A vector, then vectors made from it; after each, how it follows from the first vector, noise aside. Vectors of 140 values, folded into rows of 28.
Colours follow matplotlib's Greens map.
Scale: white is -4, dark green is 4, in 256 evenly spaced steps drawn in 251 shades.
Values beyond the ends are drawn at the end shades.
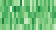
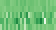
reversed, partly zeroed.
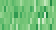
wrapped around, negated, partly zeroed.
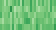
negated, shrunk.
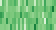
reversed, partly zeroed.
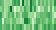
negated.
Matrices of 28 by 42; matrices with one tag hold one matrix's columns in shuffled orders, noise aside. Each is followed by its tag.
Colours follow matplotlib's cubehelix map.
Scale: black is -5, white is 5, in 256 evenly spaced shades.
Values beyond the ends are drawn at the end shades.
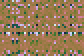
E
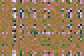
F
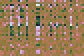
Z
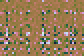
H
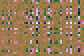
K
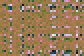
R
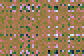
R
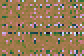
E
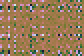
R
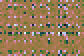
E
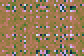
R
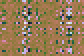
K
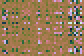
K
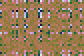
F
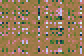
K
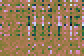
Z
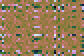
R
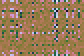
F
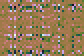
R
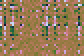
Z
